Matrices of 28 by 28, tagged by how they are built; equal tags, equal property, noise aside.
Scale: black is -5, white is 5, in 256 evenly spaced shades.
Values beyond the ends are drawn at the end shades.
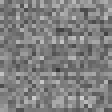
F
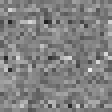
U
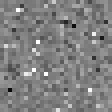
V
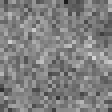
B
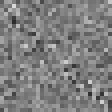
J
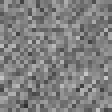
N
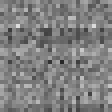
F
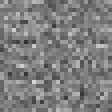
F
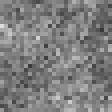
B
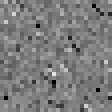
V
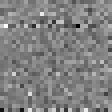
U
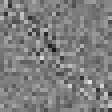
J
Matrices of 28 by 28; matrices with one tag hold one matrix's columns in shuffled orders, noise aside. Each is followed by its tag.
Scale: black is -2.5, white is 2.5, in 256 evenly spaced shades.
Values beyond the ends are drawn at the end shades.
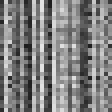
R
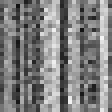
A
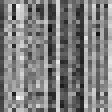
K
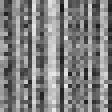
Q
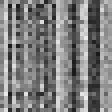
K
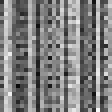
R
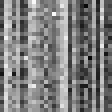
Q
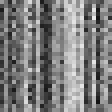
A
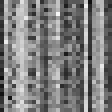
Q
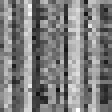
A
